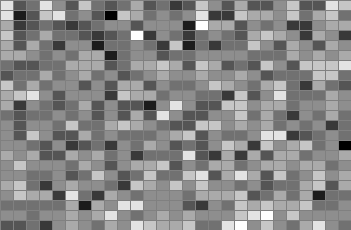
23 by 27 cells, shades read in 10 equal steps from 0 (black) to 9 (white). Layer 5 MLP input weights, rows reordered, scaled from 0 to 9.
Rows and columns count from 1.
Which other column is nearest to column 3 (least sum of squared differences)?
22
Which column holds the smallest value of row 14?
23
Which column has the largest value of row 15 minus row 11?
12
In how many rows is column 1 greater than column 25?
12
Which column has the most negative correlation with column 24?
1
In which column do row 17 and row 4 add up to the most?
11
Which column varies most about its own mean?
16
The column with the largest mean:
19
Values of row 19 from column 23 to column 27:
4 6 7 3 6
